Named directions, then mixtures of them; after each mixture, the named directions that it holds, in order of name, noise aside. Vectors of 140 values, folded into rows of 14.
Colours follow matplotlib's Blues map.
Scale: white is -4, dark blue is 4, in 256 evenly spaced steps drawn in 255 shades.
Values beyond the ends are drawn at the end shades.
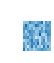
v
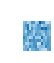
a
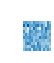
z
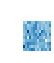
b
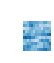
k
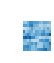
k.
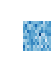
b, v.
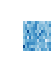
b.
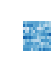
k, z.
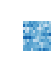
k, z.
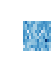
b.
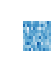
a, z.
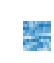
k.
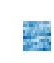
k.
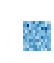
a, z.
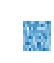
a, z.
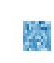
a.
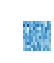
z.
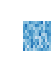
v.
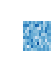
v, z.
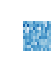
z.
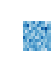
a, z.
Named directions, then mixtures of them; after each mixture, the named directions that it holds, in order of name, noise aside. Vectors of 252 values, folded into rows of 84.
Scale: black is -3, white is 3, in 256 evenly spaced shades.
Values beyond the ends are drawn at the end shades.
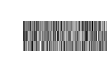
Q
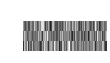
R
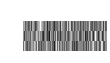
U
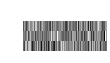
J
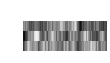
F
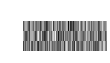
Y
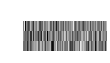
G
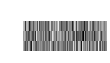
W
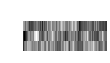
F.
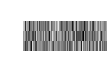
W.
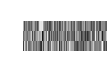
G, R, U.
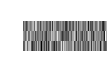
J.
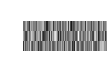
U, Y.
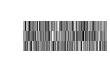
W.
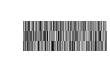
G, Y.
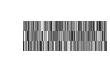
R.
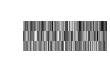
F, Q, Y.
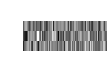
F, Q, Y.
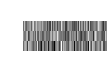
J, Q, U.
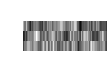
F.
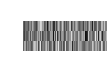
Q, U.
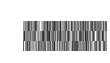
U.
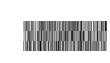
Q.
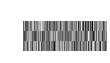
J, Q, U.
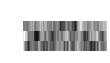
F.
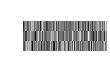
J, Q, Y.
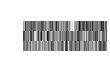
F, G, Y.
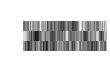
F.
